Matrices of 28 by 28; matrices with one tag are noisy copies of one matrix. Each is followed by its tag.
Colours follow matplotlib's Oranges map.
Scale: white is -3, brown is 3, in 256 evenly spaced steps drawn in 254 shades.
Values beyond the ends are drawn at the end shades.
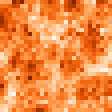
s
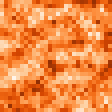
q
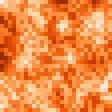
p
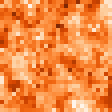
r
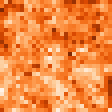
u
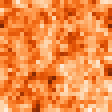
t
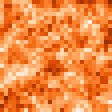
q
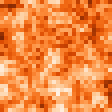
u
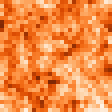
t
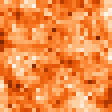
r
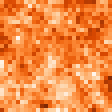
u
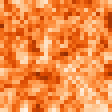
t
